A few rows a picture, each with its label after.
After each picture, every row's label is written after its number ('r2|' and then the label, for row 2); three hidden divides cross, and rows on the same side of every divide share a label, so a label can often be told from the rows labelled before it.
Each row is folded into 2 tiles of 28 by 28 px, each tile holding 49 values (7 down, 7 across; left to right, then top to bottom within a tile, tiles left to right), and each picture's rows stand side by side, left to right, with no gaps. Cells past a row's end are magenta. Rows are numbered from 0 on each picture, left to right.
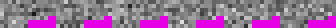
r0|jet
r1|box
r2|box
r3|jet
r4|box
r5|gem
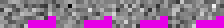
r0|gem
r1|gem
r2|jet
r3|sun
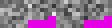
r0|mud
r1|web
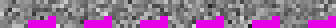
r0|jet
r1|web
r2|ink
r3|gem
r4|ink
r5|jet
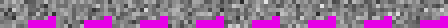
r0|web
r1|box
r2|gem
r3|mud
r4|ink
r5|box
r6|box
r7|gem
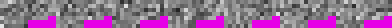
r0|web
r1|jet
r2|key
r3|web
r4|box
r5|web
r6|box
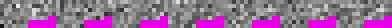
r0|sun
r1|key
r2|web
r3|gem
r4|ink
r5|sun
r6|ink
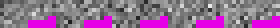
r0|sun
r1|sun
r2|web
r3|key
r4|box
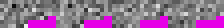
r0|gem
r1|gem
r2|mud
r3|mud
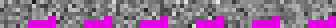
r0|web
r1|jet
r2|key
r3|gem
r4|mud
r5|ink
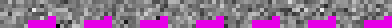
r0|gem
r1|mud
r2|sun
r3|jet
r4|mud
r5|web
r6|web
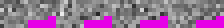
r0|mud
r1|gem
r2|key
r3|box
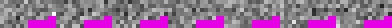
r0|box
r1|key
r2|ink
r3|key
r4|web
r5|jet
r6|web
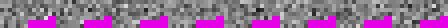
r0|web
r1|key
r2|key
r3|jet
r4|jet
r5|jet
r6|ink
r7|box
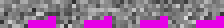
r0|key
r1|ink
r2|mud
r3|ink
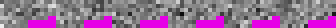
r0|jet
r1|box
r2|jet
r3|web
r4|key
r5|ink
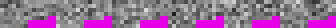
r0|key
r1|jet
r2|sun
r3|ink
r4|web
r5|jet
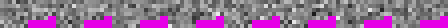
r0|ink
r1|sun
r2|key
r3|web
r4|box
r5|jet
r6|gem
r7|web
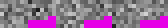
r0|jet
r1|box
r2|sun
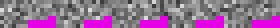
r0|mud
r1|gem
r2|ink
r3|mud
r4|web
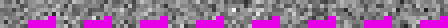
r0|ink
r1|jet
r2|sun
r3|web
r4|sun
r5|box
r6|web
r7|key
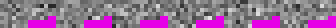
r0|sun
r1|gem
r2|mud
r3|gem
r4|sun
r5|box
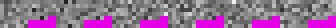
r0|key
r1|key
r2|box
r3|sun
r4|gem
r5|web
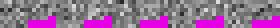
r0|web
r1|ink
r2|key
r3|sun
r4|jet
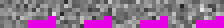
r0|mud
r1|key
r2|key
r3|gem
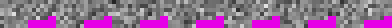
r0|mud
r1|box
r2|box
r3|gem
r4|mud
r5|key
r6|sun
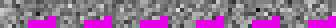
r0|box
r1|key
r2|sun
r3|mud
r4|key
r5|mud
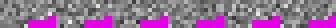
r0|gem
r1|jet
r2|box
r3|jet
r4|sun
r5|web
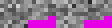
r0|ink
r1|jet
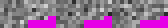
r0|key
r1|ink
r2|ink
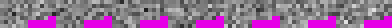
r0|ink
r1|ink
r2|key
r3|box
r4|jet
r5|ink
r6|sun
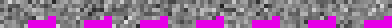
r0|gem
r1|jet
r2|web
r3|sun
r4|web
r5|gem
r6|sun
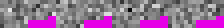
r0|mud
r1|gem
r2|mud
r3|mud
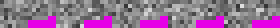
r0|web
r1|gem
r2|sun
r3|mud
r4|sun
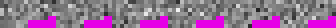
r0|mud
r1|key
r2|sun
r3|mud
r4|key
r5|ink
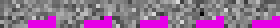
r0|sun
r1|box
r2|key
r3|jet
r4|mud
